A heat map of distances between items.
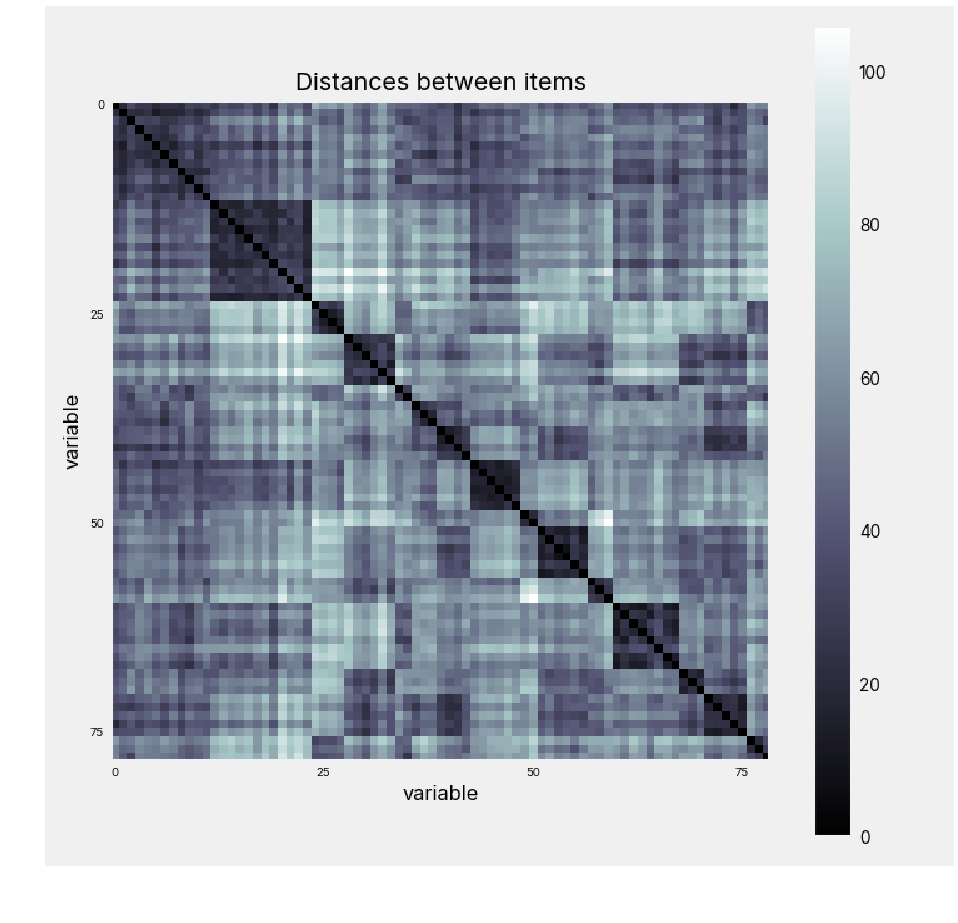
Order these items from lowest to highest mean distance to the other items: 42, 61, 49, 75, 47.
75, 42, 61, 47, 49
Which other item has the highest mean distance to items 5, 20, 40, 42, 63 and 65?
32
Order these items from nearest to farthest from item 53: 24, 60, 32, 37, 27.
60, 37, 32, 27, 24
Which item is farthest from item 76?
20
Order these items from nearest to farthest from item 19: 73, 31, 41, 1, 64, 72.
1, 64, 41, 72, 73, 31
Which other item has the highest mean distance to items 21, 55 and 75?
24
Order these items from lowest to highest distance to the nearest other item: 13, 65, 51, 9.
51, 13, 9, 65
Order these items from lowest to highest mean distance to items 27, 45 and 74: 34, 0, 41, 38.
0, 41, 38, 34
